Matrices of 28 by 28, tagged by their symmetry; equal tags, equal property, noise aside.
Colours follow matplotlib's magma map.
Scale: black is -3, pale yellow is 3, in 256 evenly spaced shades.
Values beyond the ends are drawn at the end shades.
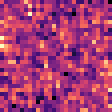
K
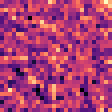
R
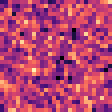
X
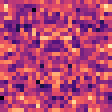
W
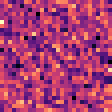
K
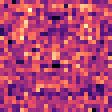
W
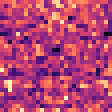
W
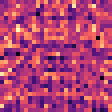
W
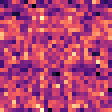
W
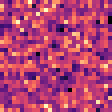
X
